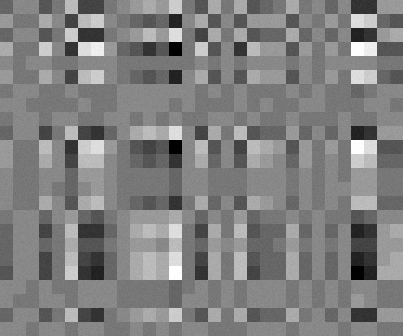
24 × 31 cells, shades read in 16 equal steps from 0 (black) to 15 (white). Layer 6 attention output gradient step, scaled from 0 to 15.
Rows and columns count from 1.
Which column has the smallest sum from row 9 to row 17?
14
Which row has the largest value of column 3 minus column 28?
20
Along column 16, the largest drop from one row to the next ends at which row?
3
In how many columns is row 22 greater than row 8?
10
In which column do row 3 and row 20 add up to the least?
28
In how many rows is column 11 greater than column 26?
11
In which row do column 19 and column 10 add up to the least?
4
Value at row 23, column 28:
3
